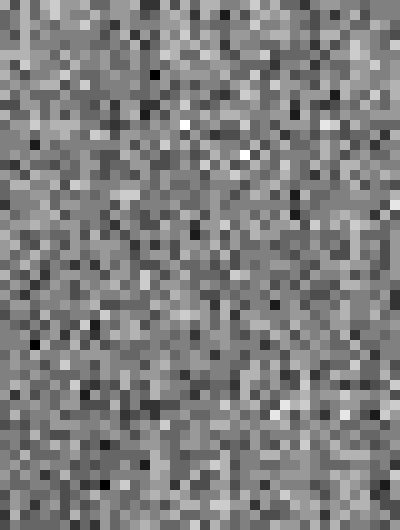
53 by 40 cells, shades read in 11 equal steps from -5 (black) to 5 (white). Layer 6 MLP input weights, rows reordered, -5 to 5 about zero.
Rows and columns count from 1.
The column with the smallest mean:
15
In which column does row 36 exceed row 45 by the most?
11
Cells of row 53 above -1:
20
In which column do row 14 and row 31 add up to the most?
10
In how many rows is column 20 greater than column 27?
23
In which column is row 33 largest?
9
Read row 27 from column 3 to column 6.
2 0 -2 0
